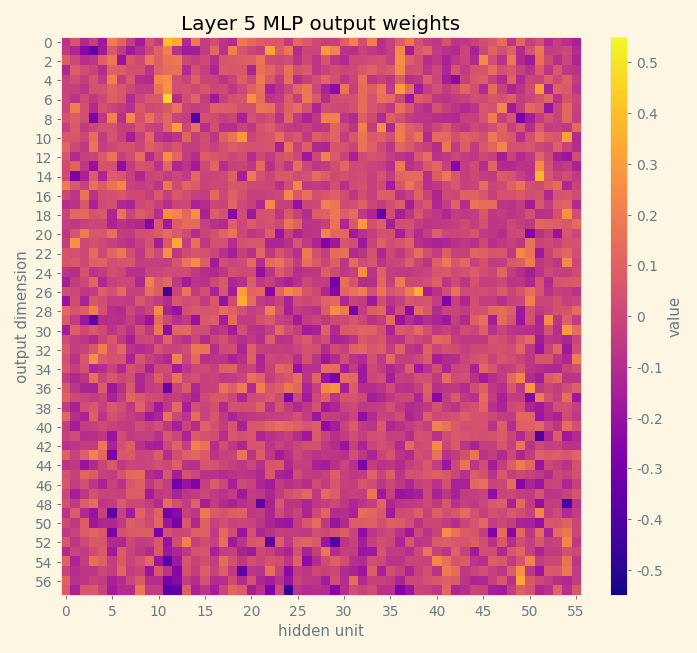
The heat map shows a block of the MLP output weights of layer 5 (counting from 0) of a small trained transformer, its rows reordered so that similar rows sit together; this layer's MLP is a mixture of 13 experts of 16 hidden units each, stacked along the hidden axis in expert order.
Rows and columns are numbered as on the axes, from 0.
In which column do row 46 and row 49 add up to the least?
12
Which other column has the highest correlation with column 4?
13
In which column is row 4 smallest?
42
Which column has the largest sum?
45
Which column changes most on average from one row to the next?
11
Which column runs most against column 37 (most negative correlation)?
39
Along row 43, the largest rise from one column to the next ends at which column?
6
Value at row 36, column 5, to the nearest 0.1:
-0.2
